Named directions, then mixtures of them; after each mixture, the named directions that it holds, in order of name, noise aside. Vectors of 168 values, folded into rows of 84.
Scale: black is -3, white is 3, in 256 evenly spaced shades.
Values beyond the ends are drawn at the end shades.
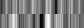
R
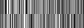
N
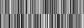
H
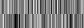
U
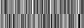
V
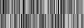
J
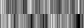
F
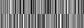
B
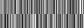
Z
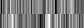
B, R.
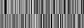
N, V, Z.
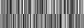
B, N, V.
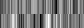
H, R.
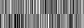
H, U.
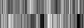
F, R.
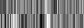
J, R, Z.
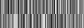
B, H, U.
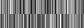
B.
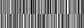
B.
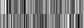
F, N.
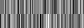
H, R.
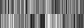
F, N, R.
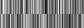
H, J.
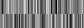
R, U.
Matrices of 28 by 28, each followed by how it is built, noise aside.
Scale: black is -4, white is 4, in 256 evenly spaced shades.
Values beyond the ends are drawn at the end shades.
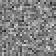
noise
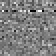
uneven rows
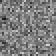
repeating rows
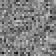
blocks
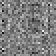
low rank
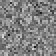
noise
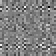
low rank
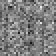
blocks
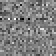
uneven rows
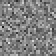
noise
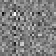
low rank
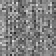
blocks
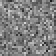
noise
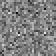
noise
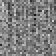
blocks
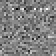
uneven rows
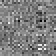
low rank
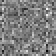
low rank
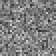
noise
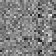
low rank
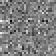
low rank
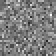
noise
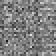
blocks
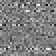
uneven rows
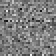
uneven rows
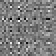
low rank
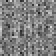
blocks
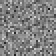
repeating rows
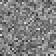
noise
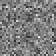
low rank
